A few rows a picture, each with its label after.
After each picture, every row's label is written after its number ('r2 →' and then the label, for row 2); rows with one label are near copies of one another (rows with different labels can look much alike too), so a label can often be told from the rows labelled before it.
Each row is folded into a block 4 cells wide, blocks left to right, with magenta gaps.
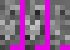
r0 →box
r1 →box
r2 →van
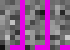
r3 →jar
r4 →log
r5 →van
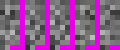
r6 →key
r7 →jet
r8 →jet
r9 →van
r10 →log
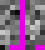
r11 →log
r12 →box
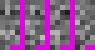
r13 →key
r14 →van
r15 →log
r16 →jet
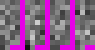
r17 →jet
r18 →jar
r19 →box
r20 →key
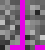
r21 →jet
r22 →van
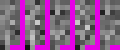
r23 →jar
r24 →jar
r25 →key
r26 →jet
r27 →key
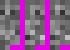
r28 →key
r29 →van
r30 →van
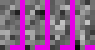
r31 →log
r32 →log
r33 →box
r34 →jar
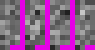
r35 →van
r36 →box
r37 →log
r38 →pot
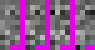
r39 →van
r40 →van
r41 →key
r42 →log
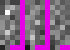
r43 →pot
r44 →jar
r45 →jet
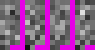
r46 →van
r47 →jet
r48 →box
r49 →pot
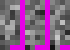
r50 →box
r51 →log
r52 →jar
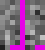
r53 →jar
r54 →van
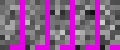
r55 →box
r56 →jet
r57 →key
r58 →log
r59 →jet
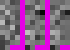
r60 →jet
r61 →log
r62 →log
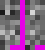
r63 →key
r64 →pot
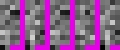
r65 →log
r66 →jar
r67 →log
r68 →van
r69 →jar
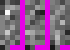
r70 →pot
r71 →log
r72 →jar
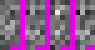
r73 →box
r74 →key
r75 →pot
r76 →key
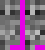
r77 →key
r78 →key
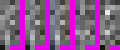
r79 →jar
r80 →jar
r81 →jar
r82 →key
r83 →pot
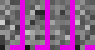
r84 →jet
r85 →log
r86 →van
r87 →jet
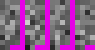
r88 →box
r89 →jet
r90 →jar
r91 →van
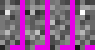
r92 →pot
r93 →key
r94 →jet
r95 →pot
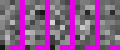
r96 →jar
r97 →log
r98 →jet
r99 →box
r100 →van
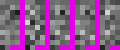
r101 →log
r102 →jet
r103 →van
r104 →van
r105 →pot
